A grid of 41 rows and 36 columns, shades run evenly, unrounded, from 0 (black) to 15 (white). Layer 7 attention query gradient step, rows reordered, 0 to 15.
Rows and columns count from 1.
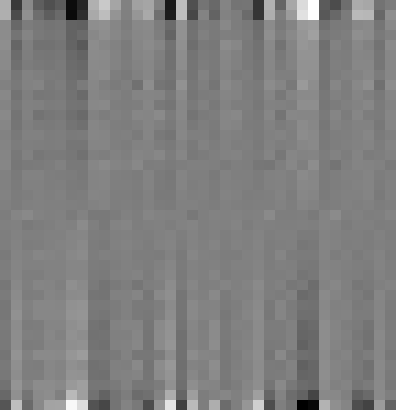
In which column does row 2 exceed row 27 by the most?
29
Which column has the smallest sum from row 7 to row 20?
8
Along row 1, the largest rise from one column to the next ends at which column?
17
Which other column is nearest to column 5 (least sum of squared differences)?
6
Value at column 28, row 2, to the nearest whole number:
13
